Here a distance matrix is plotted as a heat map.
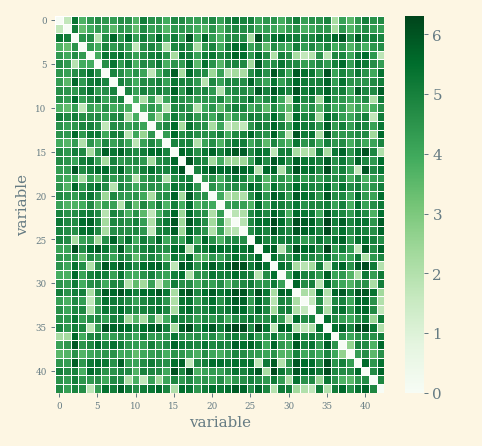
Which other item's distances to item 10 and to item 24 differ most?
3
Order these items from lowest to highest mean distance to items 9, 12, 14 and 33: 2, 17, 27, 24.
24, 27, 2, 17
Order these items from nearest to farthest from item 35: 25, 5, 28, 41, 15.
28, 15, 5, 25, 41
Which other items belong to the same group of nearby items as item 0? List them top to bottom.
1, 36
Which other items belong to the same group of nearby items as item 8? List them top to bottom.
21
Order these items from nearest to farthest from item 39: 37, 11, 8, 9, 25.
9, 11, 37, 25, 8
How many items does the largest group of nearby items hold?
8
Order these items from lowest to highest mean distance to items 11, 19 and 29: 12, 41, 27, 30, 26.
41, 30, 26, 27, 12
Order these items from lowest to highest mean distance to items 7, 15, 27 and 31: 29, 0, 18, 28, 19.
28, 19, 18, 0, 29
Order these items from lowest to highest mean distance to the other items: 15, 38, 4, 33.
38, 4, 33, 15
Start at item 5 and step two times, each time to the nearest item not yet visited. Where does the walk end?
25
